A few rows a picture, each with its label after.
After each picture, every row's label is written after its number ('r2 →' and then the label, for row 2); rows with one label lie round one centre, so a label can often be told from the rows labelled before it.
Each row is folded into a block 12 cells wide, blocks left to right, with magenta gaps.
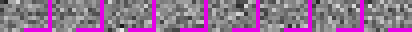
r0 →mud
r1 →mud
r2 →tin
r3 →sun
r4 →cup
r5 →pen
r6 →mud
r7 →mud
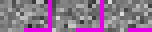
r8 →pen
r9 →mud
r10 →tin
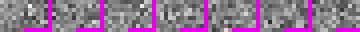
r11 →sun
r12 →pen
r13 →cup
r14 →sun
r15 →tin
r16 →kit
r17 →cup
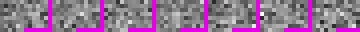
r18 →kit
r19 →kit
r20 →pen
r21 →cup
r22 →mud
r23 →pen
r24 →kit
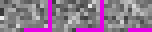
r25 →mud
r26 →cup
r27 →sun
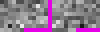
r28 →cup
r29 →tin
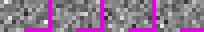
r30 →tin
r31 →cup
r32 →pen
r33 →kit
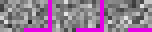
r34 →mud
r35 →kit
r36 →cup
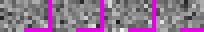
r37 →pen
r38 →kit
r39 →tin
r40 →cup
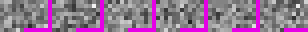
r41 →tin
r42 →tin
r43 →mud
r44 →pen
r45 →pen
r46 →cup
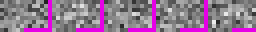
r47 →pen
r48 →sun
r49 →cup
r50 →pen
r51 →kit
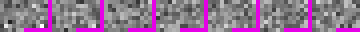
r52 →kit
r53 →kit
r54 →cup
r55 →pen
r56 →cup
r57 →tin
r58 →tin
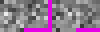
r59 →cup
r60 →pen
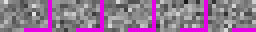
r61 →tin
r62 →kit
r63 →kit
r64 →kit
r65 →mud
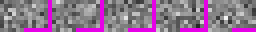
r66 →kit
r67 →tin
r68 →cup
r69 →sun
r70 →sun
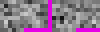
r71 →kit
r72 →pen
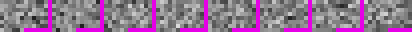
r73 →sun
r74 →pen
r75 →kit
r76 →tin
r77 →sun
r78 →cup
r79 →cup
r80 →sun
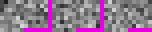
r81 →mud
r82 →kit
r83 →pen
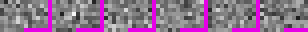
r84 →mud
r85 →sun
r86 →pen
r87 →cup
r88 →mud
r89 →pen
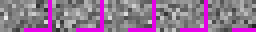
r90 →sun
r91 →kit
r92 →sun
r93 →pen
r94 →sun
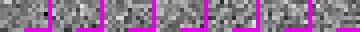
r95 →tin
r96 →sun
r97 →sun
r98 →sun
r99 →tin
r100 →sun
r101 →mud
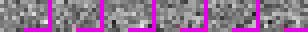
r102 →sun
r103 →tin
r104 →kit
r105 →kit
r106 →tin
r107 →kit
